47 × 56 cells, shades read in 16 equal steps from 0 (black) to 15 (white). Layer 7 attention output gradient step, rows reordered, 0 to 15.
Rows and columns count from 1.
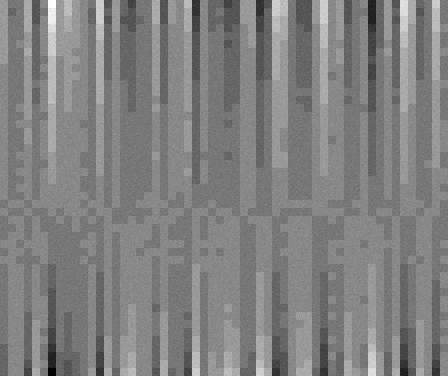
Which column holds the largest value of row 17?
7
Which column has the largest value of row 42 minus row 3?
47
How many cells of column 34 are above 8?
5
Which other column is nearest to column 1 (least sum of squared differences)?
43
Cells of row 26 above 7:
32
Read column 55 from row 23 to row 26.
8 8 8 8
